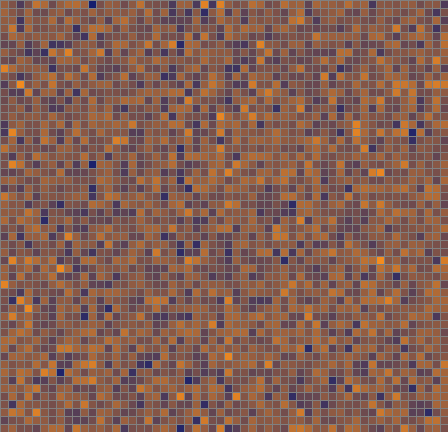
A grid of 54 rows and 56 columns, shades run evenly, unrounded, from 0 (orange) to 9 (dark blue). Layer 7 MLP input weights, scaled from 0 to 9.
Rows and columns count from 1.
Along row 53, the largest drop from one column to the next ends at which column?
26
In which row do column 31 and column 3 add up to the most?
3
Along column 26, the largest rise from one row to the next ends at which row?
2
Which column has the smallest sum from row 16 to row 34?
48
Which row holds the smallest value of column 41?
10
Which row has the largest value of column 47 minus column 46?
19
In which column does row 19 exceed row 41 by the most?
23
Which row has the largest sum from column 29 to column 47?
9
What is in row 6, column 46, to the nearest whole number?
6
